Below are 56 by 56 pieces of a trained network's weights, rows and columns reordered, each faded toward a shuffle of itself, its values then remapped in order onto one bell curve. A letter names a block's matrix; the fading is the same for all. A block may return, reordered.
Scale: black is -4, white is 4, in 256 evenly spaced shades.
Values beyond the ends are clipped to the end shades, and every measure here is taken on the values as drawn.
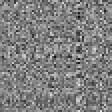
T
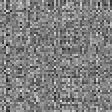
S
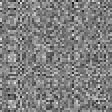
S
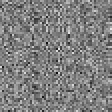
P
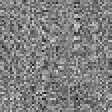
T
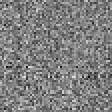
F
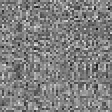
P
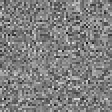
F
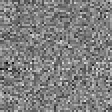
F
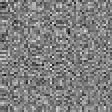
P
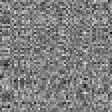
P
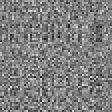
S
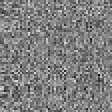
T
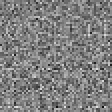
F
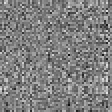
T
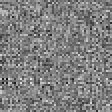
F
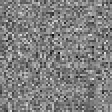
P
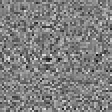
F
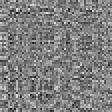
S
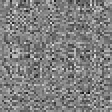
S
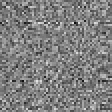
F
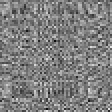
S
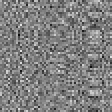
P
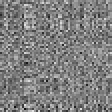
S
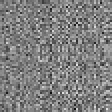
S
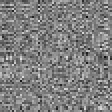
P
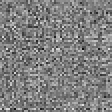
F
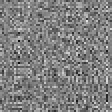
T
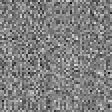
S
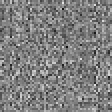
T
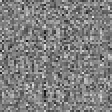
T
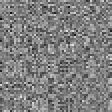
P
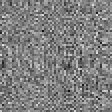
P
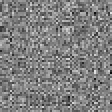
P
